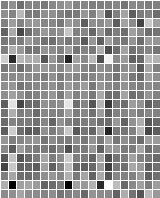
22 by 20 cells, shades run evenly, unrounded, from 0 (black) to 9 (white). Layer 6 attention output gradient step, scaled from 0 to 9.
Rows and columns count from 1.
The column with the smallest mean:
14
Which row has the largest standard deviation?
21
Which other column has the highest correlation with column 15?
18
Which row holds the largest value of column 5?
7
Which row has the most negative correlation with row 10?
17
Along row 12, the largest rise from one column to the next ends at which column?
2
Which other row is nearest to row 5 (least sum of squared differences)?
16
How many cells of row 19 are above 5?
6
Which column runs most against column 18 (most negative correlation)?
19
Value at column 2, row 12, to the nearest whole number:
8
